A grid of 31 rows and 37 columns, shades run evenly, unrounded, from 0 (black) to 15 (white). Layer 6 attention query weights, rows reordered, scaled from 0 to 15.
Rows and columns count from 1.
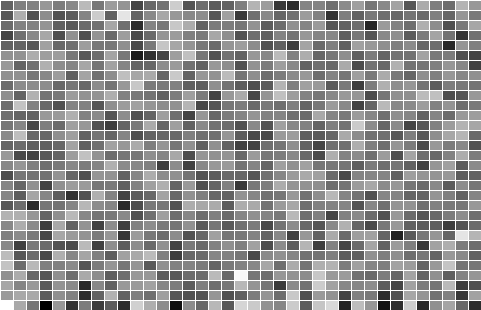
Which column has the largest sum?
23
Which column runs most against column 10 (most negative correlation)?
26
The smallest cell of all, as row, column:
31, 4
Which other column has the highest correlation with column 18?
10
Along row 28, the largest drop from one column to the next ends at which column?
20
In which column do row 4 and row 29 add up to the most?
25
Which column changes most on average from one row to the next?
7
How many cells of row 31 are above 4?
27
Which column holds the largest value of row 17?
9
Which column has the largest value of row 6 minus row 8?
15
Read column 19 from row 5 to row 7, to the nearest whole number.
9 6 5
